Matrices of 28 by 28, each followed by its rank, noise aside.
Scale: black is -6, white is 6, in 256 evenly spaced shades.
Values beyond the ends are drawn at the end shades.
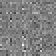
five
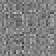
four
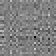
four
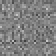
five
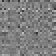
three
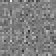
five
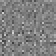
four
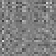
four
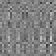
two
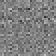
five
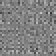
four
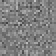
five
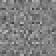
four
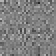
four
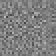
four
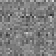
four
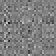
three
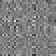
three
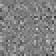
five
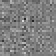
five
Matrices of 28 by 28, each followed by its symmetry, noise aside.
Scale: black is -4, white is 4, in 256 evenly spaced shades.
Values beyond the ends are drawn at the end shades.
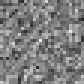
symmetric.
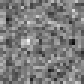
mirrored top to bottom.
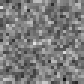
same after a half turn.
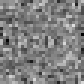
mirrored top to bottom.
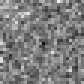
symmetric.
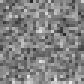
mirrored left to right.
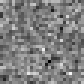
no symmetry.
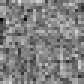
antisymmetric.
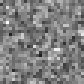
symmetric.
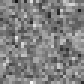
no symmetry.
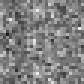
mirrored top to bottom.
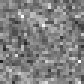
antisymmetric.
